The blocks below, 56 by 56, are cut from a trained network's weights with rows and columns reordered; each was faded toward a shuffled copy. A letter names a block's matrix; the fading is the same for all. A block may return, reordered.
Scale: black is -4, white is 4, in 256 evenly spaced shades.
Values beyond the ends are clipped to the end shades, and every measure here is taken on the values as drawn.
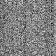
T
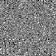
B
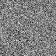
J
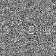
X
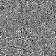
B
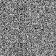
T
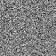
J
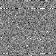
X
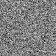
J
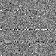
X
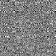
X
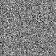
T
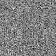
T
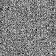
T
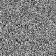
J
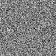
J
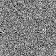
J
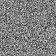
J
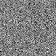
T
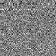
X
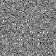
B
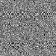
X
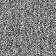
T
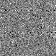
B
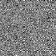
X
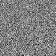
J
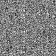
T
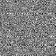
X
